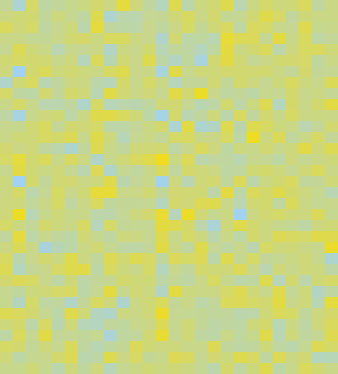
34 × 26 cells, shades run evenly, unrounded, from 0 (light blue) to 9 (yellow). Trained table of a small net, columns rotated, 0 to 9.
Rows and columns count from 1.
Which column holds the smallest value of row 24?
26
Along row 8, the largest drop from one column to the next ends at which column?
4
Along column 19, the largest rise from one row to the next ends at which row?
21
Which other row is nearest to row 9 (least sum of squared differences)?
24
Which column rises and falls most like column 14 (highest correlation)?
9
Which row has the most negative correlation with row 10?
25
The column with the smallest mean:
7
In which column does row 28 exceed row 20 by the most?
19
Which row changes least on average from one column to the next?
32
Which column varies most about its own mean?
13
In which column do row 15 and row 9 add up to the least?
8
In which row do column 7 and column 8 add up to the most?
18
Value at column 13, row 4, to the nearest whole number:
2
